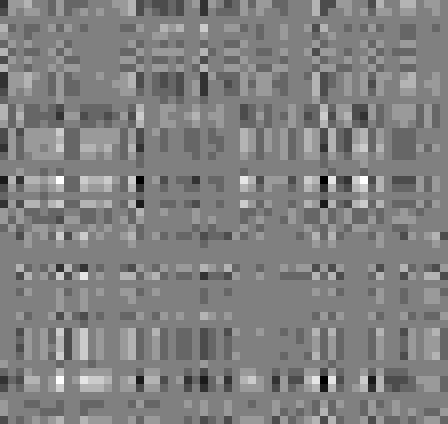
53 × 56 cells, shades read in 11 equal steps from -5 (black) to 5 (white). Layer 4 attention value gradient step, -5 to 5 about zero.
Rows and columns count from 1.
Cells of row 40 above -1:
42
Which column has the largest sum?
8
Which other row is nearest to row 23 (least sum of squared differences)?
26
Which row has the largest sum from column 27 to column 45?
23
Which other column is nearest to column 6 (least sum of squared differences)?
15
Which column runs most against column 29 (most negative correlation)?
40
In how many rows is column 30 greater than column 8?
14
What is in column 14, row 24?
2
